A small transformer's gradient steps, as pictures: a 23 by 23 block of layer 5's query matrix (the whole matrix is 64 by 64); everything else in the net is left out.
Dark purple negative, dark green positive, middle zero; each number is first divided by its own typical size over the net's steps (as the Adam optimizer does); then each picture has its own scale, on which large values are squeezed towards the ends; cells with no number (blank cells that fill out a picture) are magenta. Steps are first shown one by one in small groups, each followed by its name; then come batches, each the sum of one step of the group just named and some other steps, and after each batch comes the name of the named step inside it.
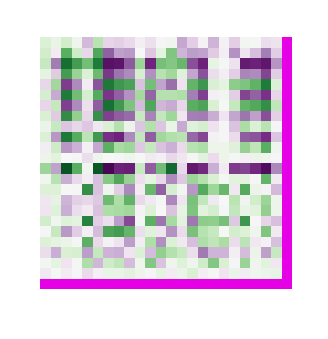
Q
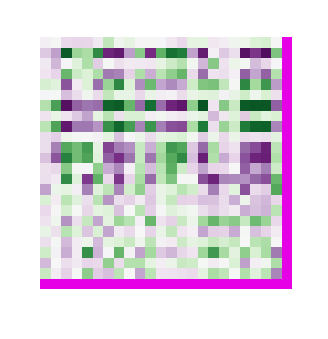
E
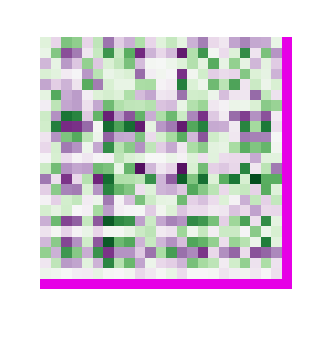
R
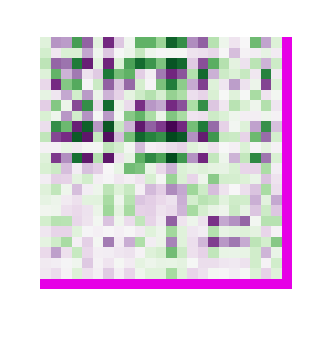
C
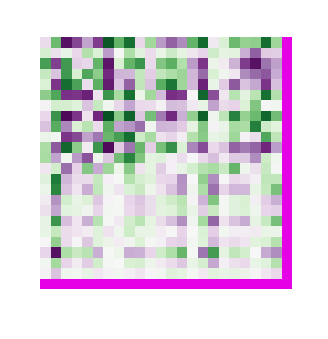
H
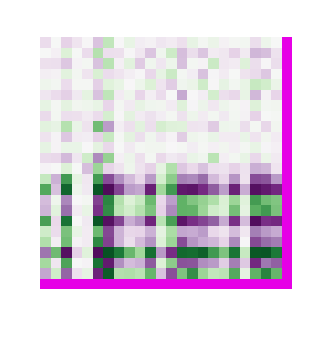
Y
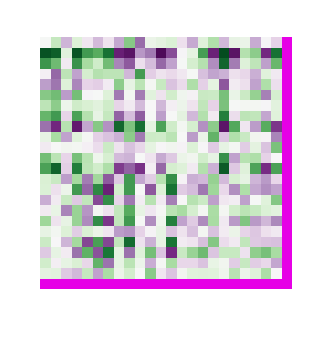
Y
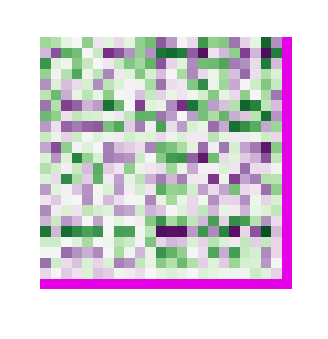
E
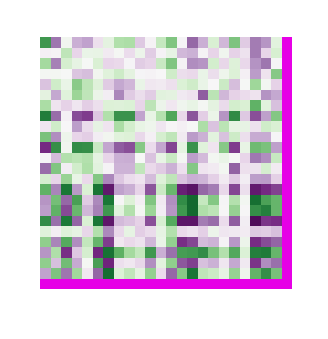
Y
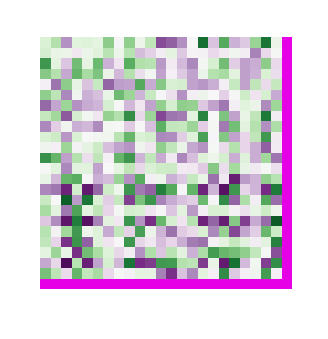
H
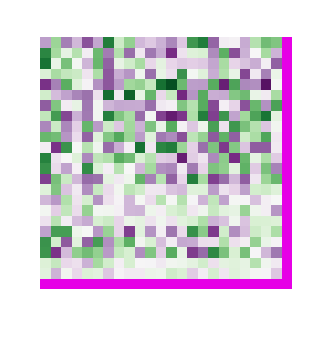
H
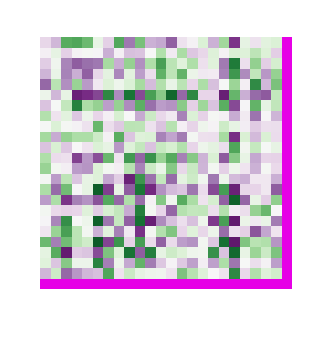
Y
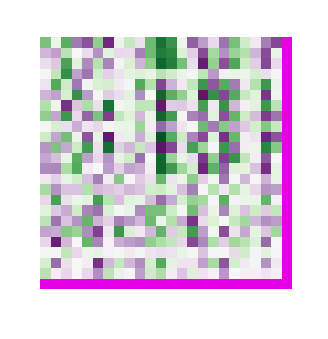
Q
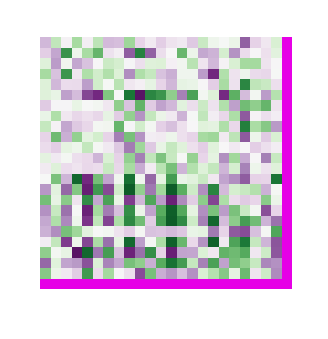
E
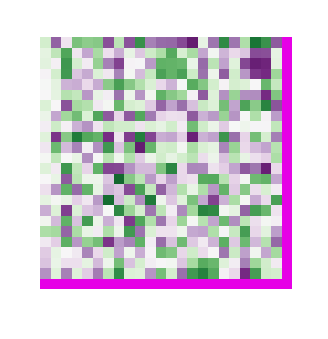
Q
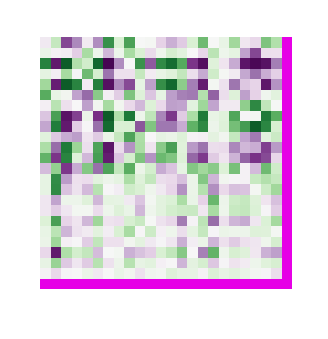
H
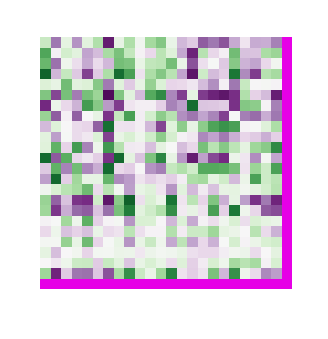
C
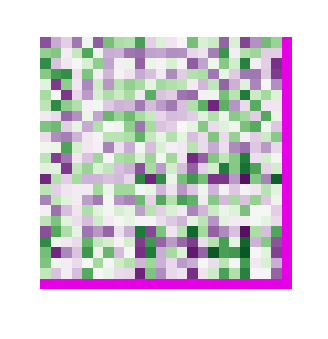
H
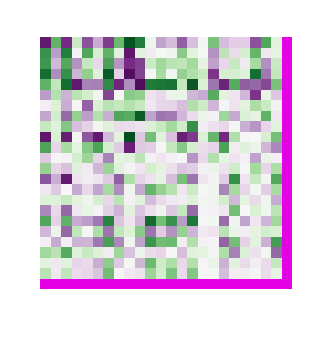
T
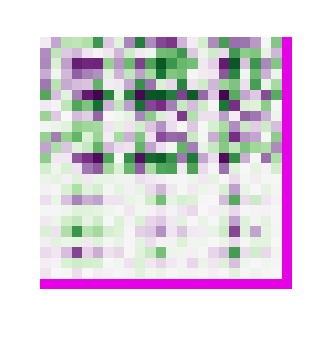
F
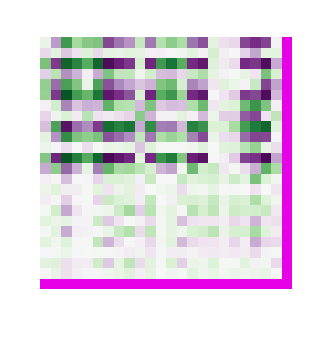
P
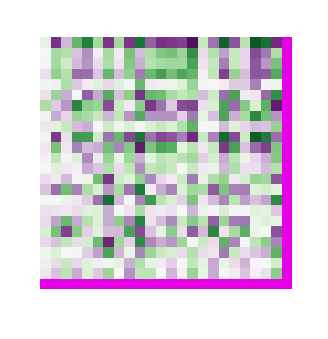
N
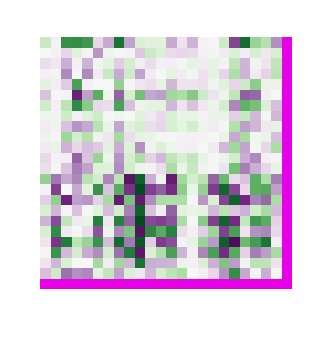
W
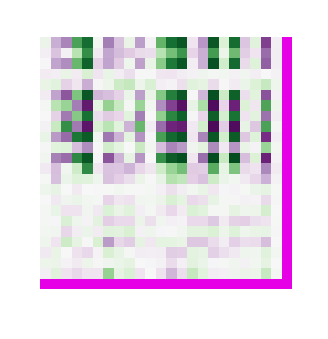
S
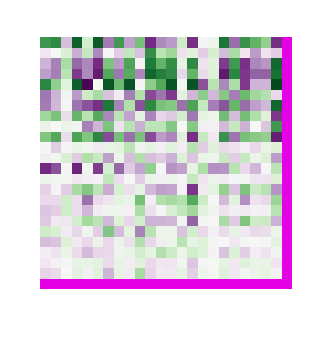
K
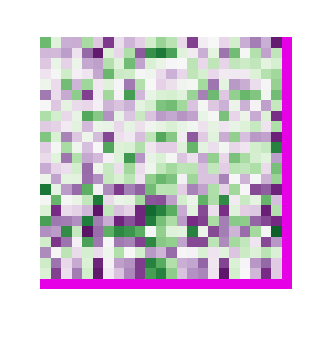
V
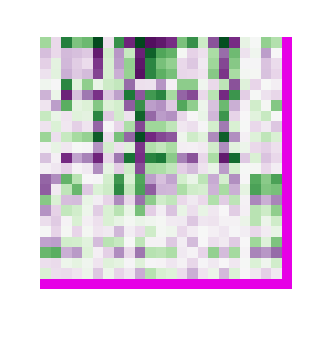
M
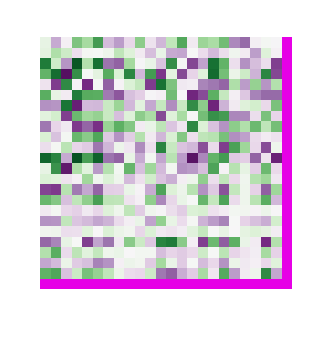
P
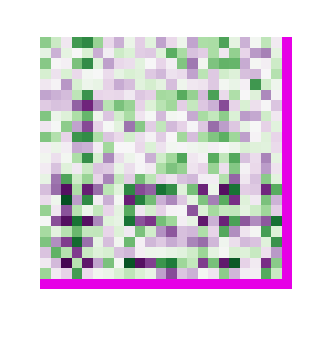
S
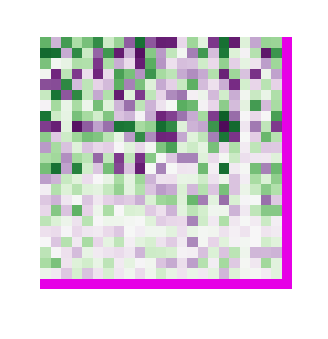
M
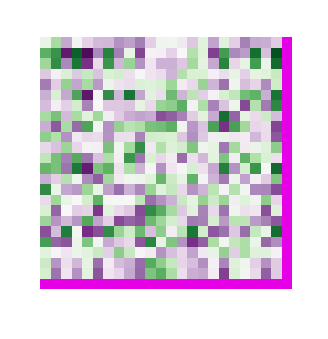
V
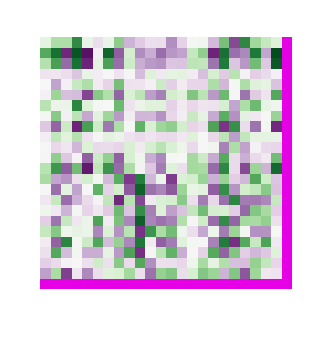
W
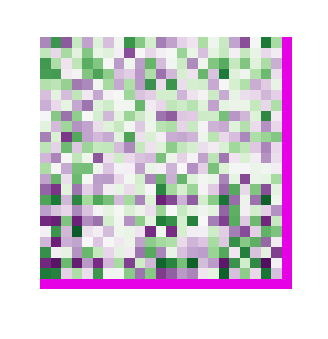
T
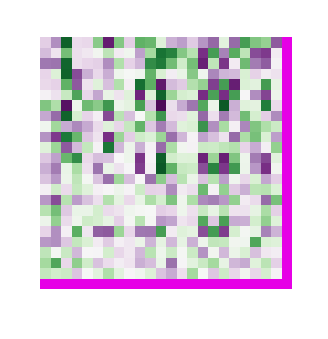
N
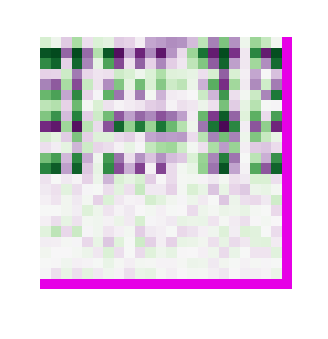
N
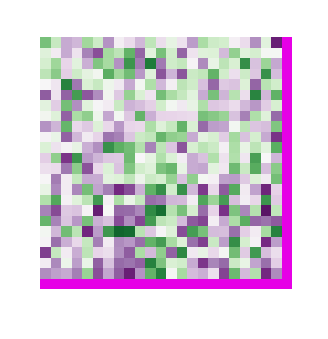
V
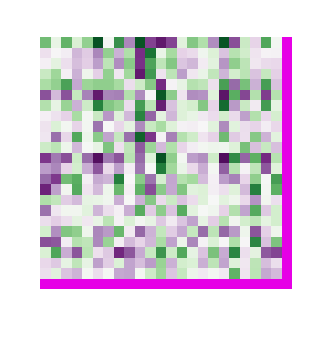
M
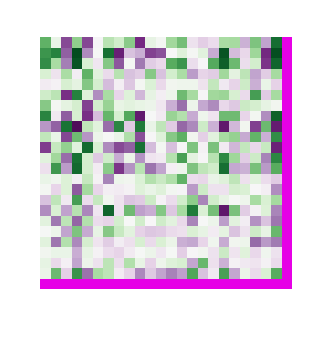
S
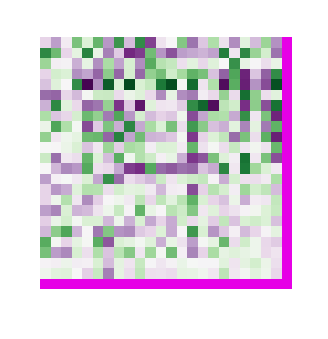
K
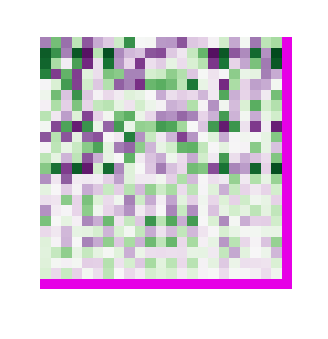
T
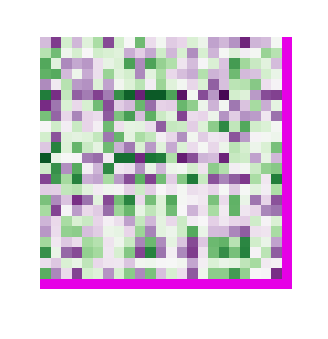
F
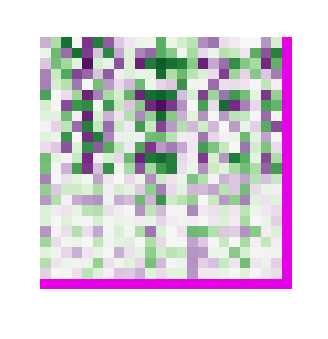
F
